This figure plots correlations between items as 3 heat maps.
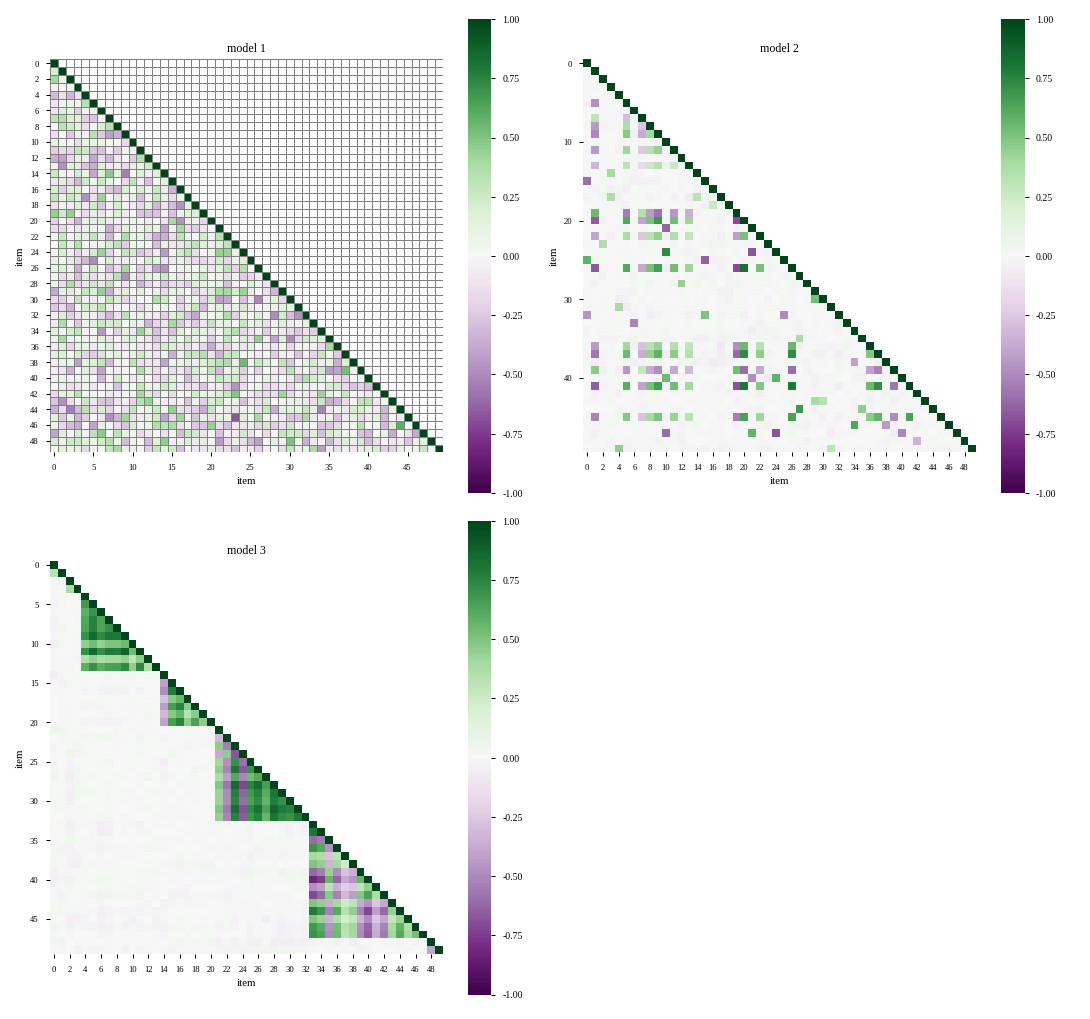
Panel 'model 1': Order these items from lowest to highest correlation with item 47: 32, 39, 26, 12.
39, 32, 12, 26
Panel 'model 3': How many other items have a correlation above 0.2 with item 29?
9
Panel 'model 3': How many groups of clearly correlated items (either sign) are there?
7
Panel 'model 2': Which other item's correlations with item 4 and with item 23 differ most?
49
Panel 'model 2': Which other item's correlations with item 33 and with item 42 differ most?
6
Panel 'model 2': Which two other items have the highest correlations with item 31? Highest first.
4, 49
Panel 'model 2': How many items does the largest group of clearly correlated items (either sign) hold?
16
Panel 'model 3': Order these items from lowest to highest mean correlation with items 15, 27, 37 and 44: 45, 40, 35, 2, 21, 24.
40, 35, 24, 2, 21, 45
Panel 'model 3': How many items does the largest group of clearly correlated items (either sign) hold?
15
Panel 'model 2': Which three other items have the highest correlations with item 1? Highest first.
19, 39, 7
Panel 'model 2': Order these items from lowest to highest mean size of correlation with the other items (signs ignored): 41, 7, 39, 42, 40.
42, 40, 7, 39, 41
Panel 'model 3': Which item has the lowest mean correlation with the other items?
24
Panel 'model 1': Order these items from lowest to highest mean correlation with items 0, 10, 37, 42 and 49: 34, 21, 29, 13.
21, 29, 13, 34
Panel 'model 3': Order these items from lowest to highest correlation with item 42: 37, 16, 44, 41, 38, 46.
44, 46, 38, 37, 16, 41
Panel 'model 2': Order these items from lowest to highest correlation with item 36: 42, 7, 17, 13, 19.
19, 7, 17, 42, 13
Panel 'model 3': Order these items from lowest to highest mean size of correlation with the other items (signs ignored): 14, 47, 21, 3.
3, 14, 21, 47
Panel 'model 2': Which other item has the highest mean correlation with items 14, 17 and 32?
3
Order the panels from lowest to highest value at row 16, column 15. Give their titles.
model 1, model 2, model 3
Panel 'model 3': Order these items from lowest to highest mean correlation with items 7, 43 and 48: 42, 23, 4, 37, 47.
42, 23, 37, 47, 4
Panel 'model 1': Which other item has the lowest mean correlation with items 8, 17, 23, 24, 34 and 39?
41
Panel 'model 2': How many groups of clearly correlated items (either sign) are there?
13
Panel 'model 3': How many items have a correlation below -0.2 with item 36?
5
